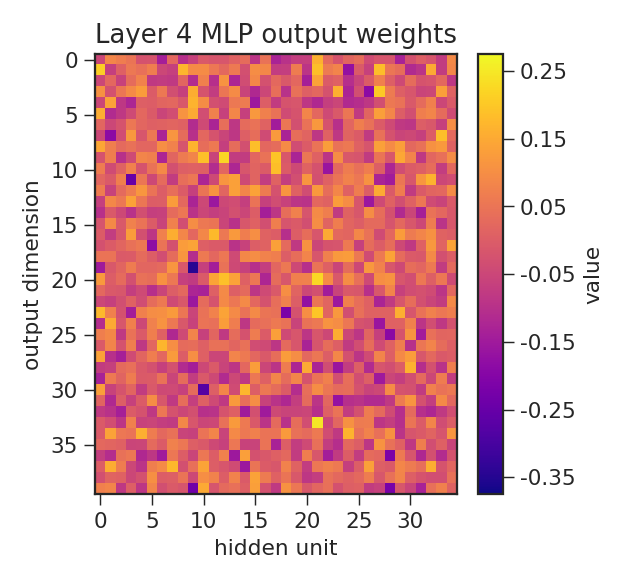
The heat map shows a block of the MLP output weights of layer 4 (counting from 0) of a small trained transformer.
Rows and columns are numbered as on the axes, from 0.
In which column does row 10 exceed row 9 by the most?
6
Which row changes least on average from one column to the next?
38
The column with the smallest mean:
9
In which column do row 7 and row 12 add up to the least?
1
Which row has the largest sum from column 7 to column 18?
16
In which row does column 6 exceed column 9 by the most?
19
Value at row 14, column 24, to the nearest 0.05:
0
